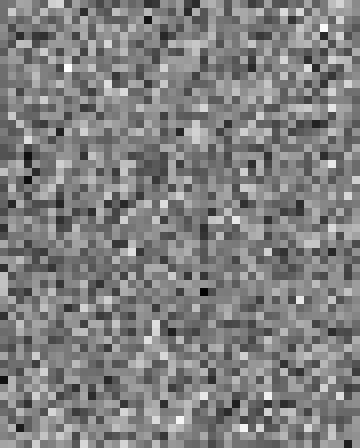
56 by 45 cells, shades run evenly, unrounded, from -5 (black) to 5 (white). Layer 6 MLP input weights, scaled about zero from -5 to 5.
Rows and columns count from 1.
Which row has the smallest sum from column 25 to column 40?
51
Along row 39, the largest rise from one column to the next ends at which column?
11
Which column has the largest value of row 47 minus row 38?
33
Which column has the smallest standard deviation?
35
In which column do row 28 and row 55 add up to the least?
21
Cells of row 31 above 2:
3
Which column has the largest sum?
42
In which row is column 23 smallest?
17
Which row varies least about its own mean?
19
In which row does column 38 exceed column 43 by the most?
38
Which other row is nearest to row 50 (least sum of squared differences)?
36
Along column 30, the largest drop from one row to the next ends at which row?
29
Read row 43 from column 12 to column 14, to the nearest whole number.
0 1 2
